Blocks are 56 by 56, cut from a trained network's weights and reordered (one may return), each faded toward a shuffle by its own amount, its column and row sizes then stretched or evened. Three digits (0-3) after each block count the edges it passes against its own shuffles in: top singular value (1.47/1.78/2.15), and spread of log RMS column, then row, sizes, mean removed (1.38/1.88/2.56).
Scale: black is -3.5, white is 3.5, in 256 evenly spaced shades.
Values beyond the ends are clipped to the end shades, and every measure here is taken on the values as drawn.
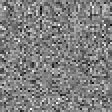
1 1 0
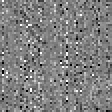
0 3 0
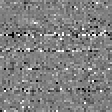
1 0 3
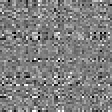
3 2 3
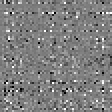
1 2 3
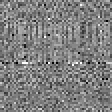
3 0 2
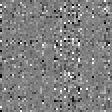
0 3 1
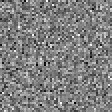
1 0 0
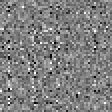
1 2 1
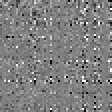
1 3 2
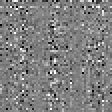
1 3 2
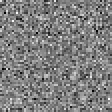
2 0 1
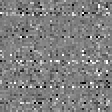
0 2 3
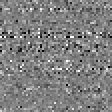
1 0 3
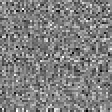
2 0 2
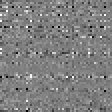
0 2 3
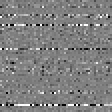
3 0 3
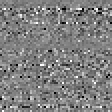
1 0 3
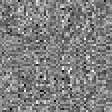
2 2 0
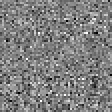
1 0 2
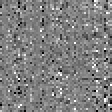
1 3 0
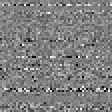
1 0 3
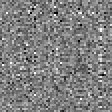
2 1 0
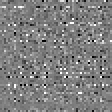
0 2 3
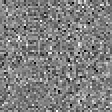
2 1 0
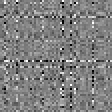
3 2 2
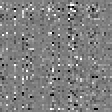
0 3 2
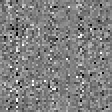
0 3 1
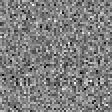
2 0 0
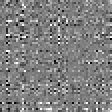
2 3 3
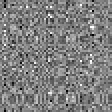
3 2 0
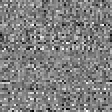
2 0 3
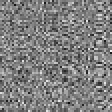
3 1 1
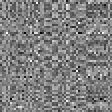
3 1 1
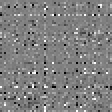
1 3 3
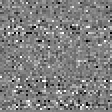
0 1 3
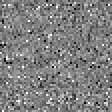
0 0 1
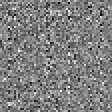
2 2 0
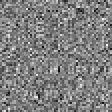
2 1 0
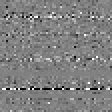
3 0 3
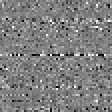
2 1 3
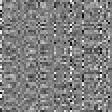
3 3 0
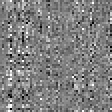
2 3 0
